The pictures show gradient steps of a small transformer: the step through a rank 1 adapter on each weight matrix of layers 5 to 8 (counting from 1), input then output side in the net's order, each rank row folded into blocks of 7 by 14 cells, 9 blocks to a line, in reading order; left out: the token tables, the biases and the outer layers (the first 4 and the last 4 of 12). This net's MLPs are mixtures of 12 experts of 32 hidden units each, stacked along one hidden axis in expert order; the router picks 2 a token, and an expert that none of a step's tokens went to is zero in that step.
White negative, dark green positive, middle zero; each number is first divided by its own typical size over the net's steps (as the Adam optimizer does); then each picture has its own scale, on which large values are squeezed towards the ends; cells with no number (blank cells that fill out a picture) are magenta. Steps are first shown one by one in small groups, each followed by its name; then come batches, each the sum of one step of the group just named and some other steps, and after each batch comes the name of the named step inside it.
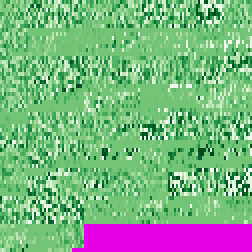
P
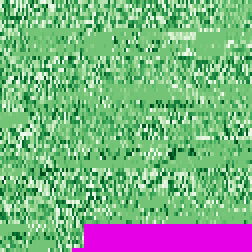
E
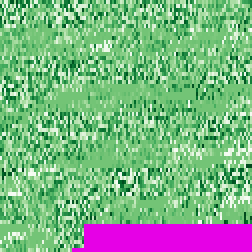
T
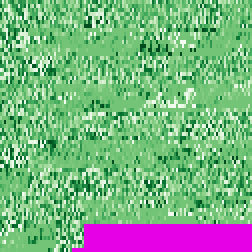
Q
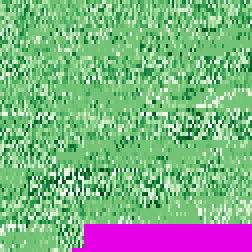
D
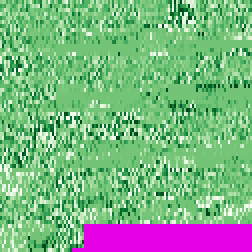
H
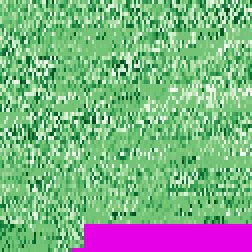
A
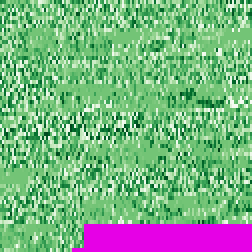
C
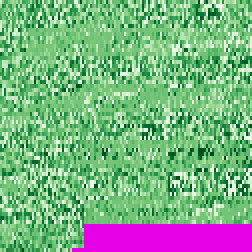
P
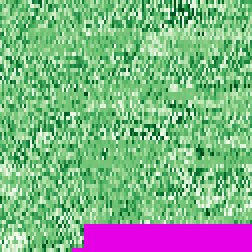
H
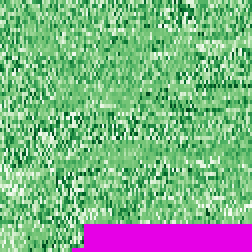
H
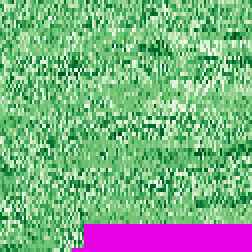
Q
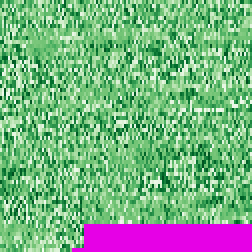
C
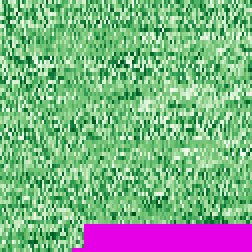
A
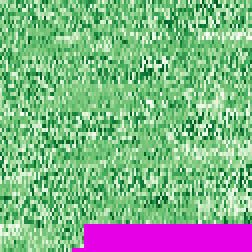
T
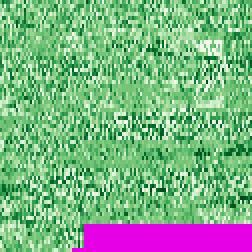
D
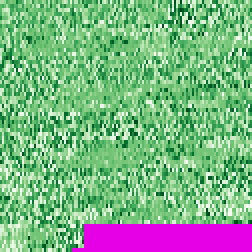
H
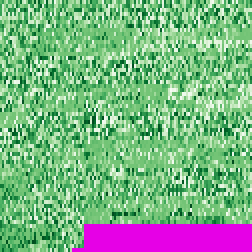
A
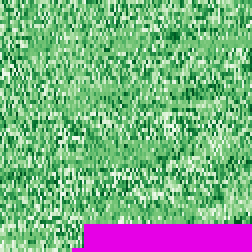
D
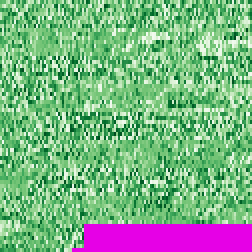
C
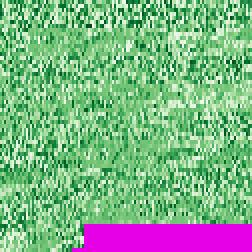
Q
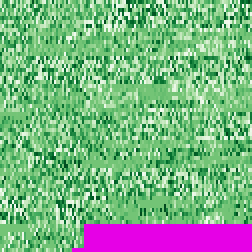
E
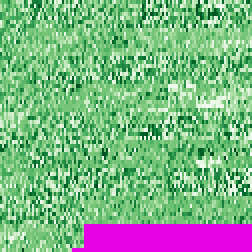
P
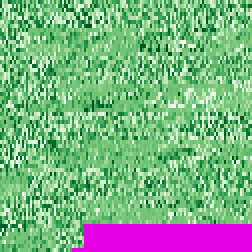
Q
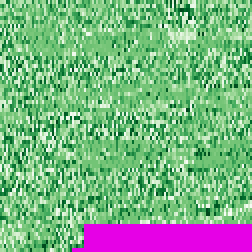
H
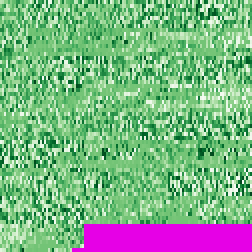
P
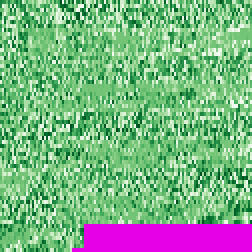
C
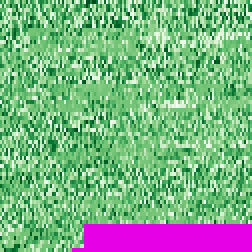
Q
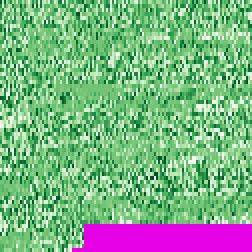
C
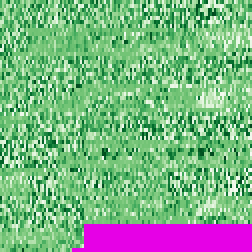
P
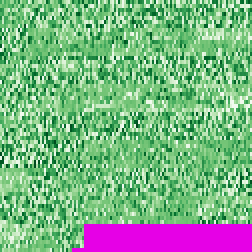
C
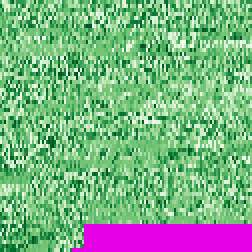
Q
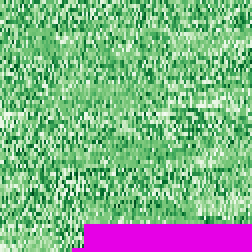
D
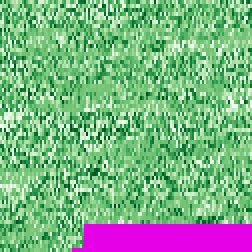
C
